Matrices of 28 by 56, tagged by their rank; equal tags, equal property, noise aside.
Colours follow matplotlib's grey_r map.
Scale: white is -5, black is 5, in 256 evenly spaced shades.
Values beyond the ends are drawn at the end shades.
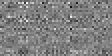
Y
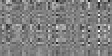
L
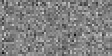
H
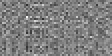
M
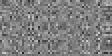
Y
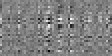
L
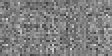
H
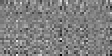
Y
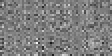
M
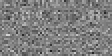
H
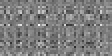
L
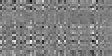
L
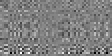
Y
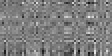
L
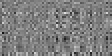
Y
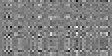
L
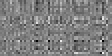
L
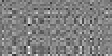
Y
